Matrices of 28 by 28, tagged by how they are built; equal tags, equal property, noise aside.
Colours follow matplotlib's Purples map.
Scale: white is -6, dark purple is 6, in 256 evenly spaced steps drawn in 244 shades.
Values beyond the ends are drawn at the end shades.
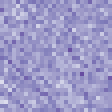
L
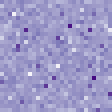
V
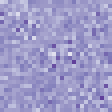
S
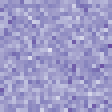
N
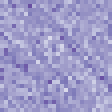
L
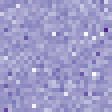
V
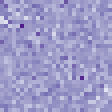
S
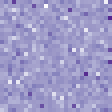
V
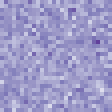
N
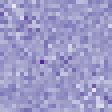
S
